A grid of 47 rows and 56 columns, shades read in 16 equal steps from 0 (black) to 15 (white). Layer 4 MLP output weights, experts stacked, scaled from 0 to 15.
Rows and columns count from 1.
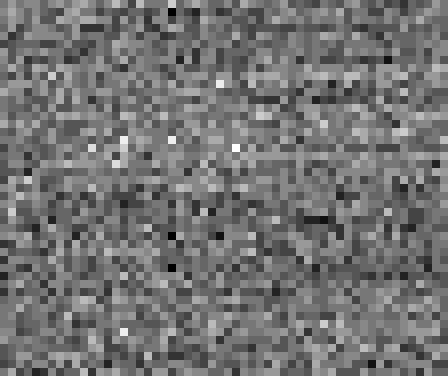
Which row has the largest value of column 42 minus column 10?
30
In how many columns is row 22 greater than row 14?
16
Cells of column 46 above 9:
5
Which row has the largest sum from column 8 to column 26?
21
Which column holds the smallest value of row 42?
39
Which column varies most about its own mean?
22
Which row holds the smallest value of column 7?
28
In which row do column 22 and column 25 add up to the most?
1
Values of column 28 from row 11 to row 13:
14 6 7
